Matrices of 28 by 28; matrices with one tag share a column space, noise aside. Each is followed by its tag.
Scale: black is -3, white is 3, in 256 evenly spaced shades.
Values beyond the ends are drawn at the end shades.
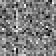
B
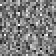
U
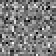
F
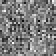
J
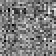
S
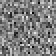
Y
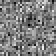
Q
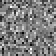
Y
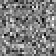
F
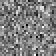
U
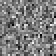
U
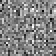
S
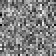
U
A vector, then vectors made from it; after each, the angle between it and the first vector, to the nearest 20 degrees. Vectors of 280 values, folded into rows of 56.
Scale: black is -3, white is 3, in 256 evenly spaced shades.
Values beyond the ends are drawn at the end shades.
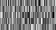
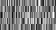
160 degrees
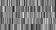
140 degrees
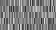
100 degrees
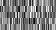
80 degrees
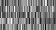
80 degrees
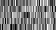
80 degrees
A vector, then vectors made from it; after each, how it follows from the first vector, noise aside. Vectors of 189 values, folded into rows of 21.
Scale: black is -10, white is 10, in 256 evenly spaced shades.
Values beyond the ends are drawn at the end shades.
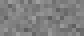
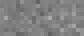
negated, partly zeroed.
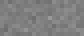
negated, shrunk.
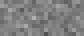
reversed, negated.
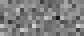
wrapped around, scaled up.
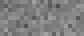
reversed.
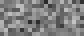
wrapped around, scaled up.
